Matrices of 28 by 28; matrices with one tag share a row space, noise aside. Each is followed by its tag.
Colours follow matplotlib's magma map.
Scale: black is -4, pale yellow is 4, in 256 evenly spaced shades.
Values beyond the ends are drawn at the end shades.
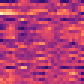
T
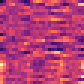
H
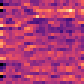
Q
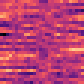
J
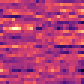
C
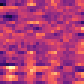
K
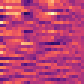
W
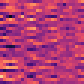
K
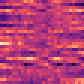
J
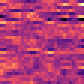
C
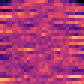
J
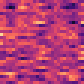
T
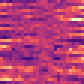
J
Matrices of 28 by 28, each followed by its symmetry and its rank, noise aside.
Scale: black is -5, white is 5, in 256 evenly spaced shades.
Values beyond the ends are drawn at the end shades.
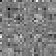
symmetric, rank four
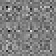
symmetric, rank two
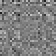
no symmetry, rank three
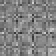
symmetric, rank three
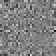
antisymmetric, rank four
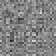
no symmetry, rank four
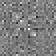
symmetric, rank four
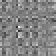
no symmetry, rank three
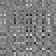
no symmetry, rank two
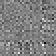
antisymmetric, rank four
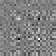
symmetric, rank two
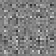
antisymmetric, rank two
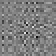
no symmetry, rank three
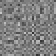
symmetric, rank two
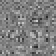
no symmetry, rank four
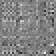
symmetric, rank two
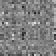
antisymmetric, rank four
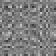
no symmetry, rank two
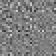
antisymmetric, rank four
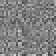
no symmetry, rank four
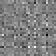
antisymmetric, rank four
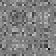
symmetric, rank three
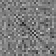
symmetric, rank four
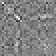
symmetric, rank three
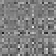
no symmetry, rank three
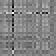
no symmetry, rank two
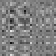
no symmetry, rank two
